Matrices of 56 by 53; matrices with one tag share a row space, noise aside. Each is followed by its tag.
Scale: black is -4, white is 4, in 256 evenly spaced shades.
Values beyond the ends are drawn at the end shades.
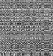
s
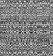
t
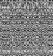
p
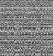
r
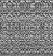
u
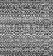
s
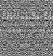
u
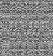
p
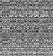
p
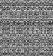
p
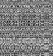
s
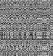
t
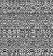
u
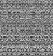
u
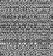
t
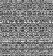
p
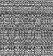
r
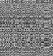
s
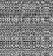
s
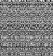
u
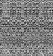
p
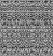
u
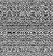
u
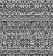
u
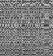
s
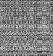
t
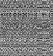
t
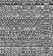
s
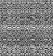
u
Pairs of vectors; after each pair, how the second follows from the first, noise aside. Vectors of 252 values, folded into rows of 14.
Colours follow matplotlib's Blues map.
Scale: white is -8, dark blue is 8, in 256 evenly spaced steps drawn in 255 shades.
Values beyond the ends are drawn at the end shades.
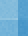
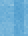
wrapped around, shrunk.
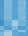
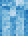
reversed, scaled up.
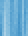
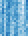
reversed, scaled up.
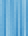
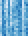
reversed, negated, scaled up.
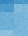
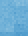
reversed, shrunk.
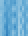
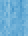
reversed, shrunk.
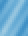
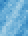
copied.
